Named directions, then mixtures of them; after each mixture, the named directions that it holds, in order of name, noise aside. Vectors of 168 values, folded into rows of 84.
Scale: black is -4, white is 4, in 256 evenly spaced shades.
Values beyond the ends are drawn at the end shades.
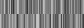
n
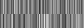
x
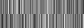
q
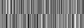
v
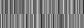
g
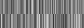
g, n, x.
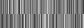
q.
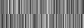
q.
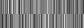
q.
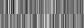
n, q, x.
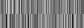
q, v.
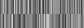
x.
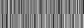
g, q, v.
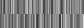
n.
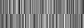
q.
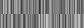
v, x.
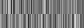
n, v.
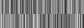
g, n, q.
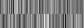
n, q, x.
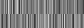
n, q, v.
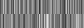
x.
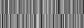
g, n, q.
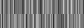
g.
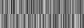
n, v.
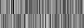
g, n, x.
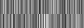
x.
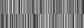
q, v.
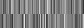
n, q, x.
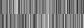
q, x.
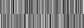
g, n.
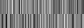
q, v.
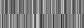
g, n.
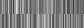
n, q, x.
